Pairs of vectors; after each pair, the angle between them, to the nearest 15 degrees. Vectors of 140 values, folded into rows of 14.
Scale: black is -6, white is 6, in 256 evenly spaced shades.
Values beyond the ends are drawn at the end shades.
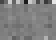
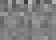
45 degrees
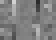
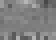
90 degrees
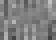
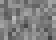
60 degrees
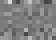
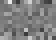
15 degrees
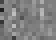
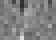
90 degrees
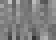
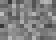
120 degrees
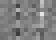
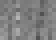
135 degrees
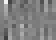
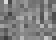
60 degrees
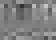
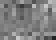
30 degrees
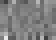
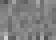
15 degrees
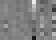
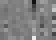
165 degrees
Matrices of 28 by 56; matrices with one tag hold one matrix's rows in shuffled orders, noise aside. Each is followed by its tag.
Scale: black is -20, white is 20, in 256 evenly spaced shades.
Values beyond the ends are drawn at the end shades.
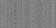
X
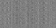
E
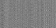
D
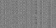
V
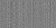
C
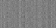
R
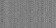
D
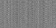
E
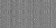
C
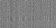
C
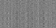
E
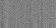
D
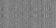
D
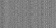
D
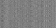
D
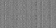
V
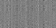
E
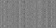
R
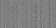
V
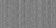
R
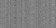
X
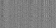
D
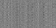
E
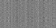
E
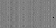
C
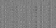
V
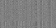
V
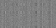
V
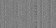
V
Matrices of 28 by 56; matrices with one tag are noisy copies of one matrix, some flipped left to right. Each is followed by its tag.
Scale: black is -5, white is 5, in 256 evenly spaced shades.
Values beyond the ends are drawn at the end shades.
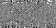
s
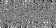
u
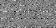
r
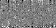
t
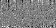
t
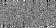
t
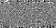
s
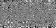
u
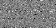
r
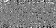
s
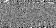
s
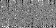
t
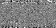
s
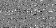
r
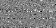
r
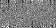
t
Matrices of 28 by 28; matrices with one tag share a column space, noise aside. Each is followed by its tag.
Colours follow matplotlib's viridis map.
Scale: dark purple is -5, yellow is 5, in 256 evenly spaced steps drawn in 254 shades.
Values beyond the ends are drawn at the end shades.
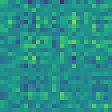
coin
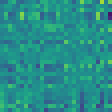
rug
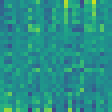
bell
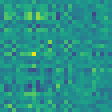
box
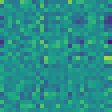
coin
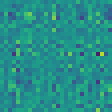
box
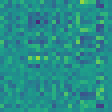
coin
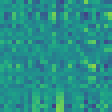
rug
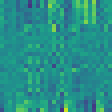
bell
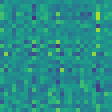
box
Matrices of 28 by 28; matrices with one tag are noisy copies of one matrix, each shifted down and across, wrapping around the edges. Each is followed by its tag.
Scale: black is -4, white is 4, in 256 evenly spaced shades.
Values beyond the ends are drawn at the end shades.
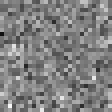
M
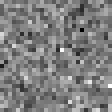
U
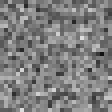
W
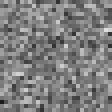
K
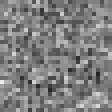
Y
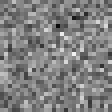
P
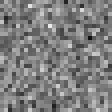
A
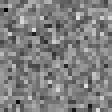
A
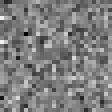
K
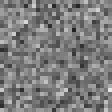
K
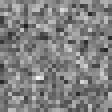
K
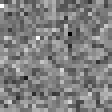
U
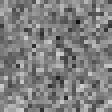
K
